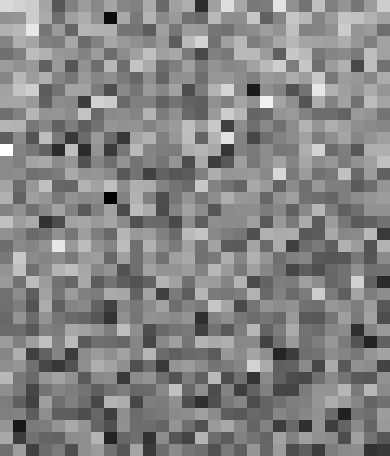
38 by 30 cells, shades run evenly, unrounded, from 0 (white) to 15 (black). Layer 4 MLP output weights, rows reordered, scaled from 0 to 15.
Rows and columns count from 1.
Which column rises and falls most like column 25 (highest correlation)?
30
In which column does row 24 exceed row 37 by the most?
8
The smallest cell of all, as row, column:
13, 1
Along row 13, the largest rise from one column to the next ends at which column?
7
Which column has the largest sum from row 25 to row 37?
3
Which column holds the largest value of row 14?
17
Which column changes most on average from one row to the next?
9
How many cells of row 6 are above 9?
3
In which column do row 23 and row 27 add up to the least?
2
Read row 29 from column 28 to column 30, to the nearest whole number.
10 13 9
